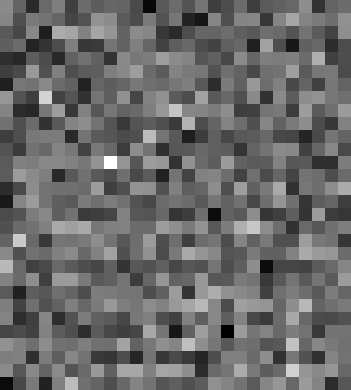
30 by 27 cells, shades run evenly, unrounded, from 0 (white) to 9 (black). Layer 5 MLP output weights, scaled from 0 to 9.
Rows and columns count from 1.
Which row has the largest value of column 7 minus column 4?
8
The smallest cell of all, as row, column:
13, 9
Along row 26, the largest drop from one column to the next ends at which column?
19
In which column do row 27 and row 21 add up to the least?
1
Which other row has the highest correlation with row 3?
30
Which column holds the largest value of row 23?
2
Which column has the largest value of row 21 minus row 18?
21
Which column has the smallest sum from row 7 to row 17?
4
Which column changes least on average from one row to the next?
22
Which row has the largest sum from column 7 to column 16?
28
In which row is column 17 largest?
17
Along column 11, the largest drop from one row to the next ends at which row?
29
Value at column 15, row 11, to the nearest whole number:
8
